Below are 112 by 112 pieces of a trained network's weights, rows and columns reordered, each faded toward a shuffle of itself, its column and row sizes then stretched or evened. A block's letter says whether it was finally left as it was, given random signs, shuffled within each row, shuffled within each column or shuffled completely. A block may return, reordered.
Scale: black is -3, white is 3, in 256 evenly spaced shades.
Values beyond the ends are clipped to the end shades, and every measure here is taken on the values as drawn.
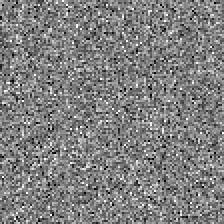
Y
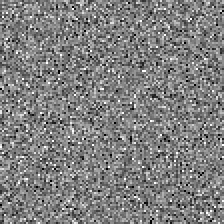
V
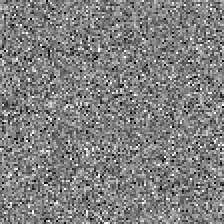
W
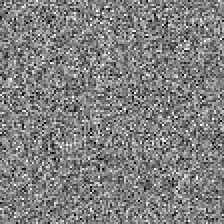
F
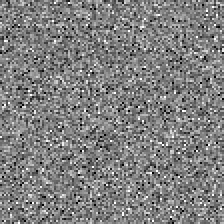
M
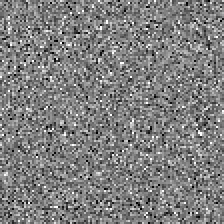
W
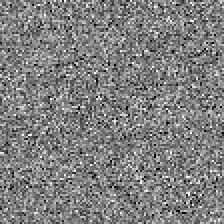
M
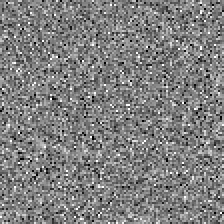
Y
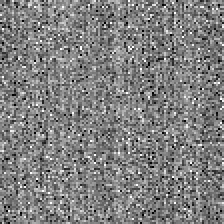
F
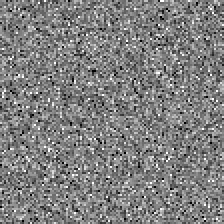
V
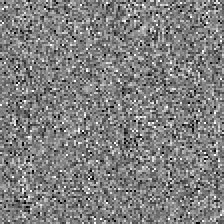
W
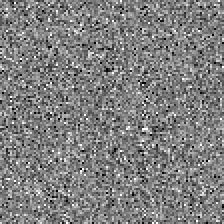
W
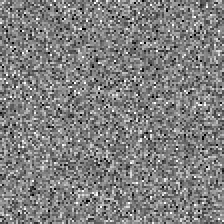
V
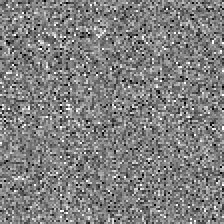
W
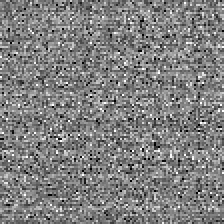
F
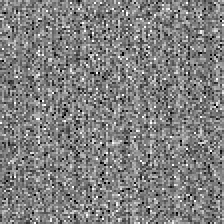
Y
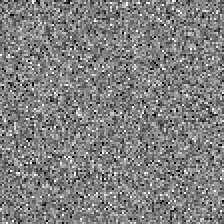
M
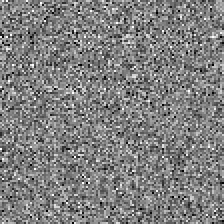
F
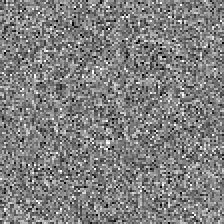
Y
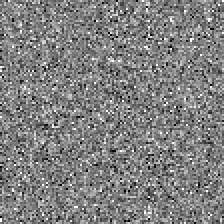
W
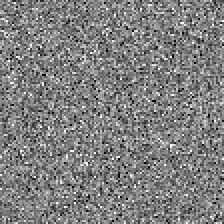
V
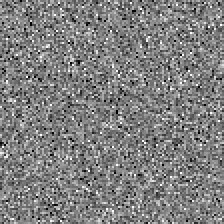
V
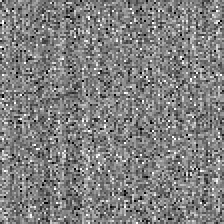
F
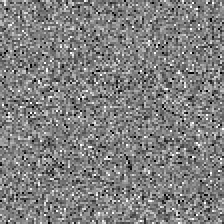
M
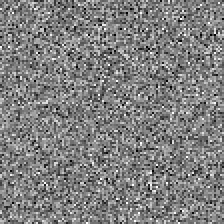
W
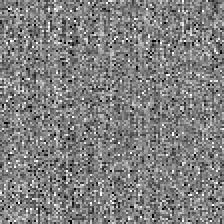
F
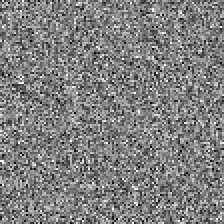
W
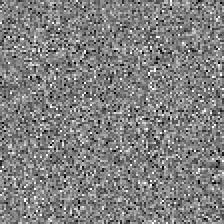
W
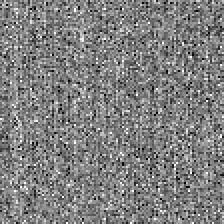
Y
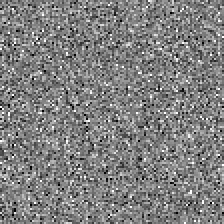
W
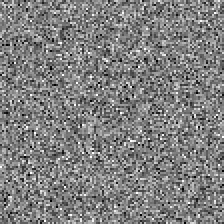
V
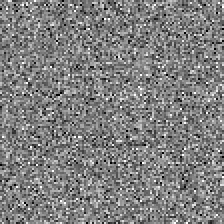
M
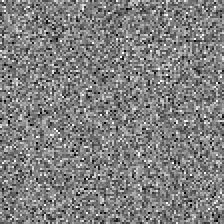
V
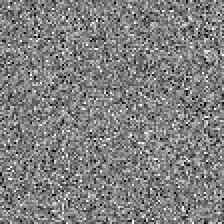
Y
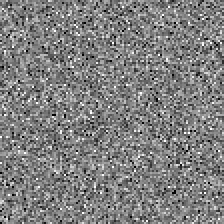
V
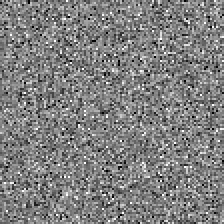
W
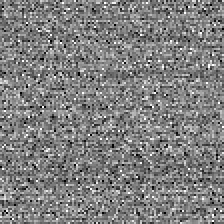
M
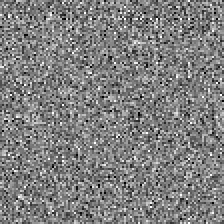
F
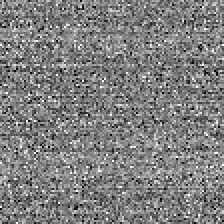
F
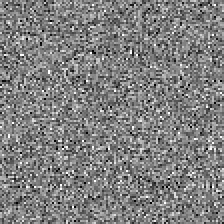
M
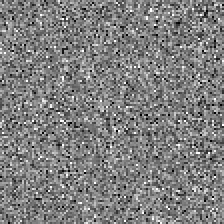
W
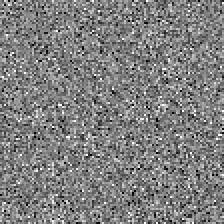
W
